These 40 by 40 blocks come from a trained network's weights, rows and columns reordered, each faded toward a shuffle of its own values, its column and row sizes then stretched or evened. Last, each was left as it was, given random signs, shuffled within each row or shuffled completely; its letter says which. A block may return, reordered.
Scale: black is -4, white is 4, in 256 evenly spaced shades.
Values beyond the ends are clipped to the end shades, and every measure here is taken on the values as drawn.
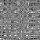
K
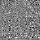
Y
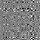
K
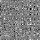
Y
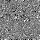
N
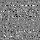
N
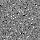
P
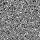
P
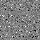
N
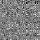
K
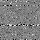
N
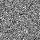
P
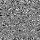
N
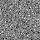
P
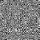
K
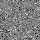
N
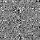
Y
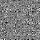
Y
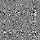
Y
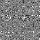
Y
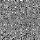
Y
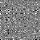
Y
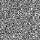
Y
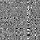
K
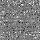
N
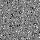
P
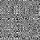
K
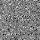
N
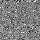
N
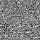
N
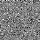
N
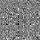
K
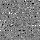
N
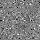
N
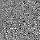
Y
